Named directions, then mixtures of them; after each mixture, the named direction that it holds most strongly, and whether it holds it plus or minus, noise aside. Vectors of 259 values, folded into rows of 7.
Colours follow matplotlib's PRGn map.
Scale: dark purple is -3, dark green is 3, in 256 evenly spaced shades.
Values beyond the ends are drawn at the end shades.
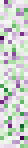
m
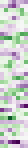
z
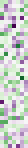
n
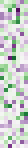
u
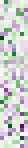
m, minus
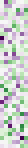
m, plus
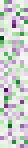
m, minus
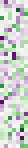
m, plus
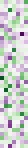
u, plus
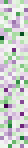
m, minus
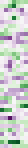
z, minus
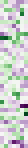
z, plus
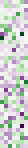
m, minus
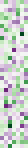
u, minus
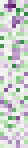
u, minus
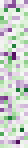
z, plus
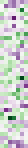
z, plus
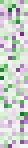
u, plus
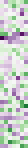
z, minus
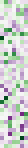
m, minus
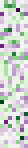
m, minus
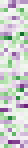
z, plus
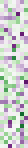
u, plus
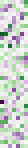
n, plus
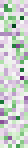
n, minus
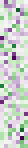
m, plus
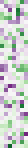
u, minus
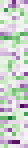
z, plus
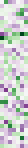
m, minus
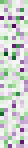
n, plus
